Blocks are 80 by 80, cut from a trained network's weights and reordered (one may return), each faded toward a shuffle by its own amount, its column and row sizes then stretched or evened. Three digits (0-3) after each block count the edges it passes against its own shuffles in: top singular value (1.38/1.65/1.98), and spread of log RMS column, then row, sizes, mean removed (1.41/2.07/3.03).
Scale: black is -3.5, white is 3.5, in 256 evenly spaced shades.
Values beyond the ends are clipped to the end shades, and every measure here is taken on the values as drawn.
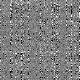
1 3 1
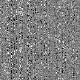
0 3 0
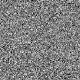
1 0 1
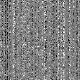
3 3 1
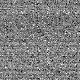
1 1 0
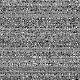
2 1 2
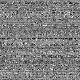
2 0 2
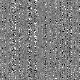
0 3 0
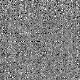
0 1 2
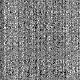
3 1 2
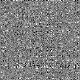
0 2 2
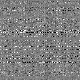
1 0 3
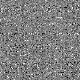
0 0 2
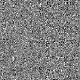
1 2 1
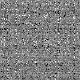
1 2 1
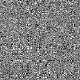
2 2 2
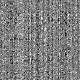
3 1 2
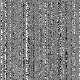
3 3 0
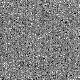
0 0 1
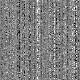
3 3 0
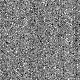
0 0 0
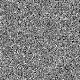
0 1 0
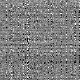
2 3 0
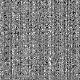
3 1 2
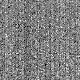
2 0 1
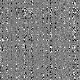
0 3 2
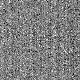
1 0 1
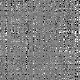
1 3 2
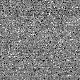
0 0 1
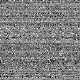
2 1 2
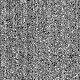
1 0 0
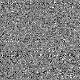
0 1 2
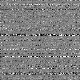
1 0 3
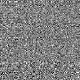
2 1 2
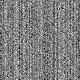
3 1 0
